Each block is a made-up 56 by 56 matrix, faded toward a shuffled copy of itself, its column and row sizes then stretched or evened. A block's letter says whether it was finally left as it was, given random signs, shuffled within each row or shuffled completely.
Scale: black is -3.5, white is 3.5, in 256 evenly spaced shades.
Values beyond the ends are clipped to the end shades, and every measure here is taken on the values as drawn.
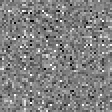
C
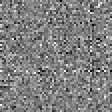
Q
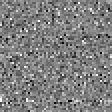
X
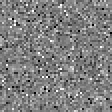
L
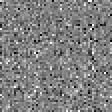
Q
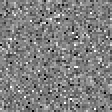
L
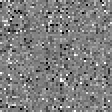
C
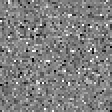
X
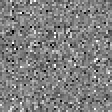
C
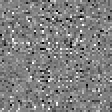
Q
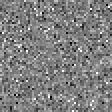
L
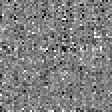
Q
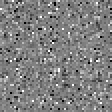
C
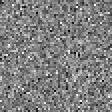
L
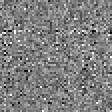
Q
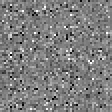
C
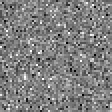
L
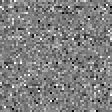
X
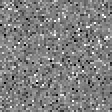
L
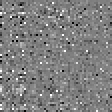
Q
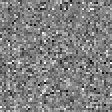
C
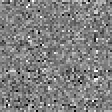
C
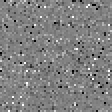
X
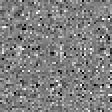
Q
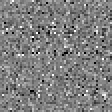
C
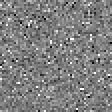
L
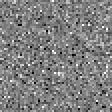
L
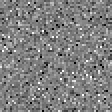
L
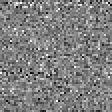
X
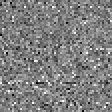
X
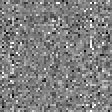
C
